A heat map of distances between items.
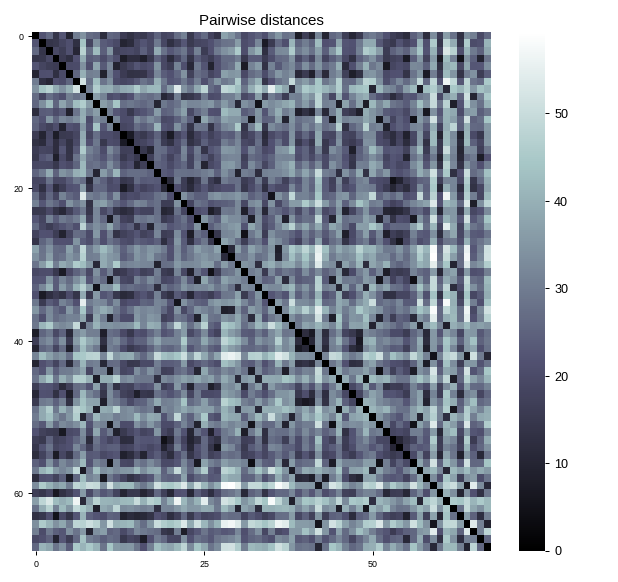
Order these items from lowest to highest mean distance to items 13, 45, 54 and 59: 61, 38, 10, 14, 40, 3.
3, 14, 10, 40, 38, 61
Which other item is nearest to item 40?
48
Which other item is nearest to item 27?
54
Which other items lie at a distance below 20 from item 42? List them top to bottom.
59, 64, 67
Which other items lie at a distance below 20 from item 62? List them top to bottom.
9, 18, 30, 33, 45, 49
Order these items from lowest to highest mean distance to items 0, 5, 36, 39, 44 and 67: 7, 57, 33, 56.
56, 33, 57, 7
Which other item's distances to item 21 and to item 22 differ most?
35
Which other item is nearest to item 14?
13
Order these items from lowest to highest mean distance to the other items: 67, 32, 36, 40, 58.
58, 32, 40, 36, 67
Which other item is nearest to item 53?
19
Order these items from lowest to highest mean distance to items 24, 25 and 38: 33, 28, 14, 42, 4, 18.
14, 4, 18, 33, 28, 42
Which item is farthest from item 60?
61
